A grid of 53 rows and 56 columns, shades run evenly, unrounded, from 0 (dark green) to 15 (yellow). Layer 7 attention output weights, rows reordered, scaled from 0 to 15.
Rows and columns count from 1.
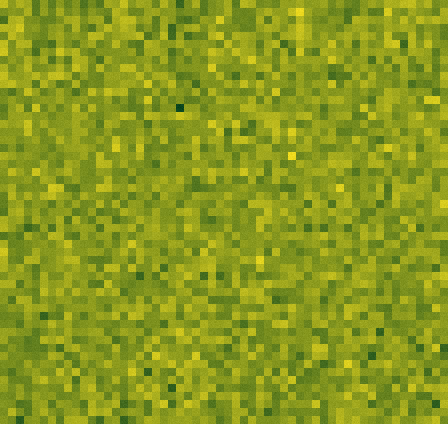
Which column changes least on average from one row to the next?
11
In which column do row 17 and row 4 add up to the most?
37
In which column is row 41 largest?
36
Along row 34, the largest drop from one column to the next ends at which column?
21
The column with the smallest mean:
5
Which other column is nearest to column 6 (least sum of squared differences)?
29
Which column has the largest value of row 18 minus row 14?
23
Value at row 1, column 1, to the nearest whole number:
12
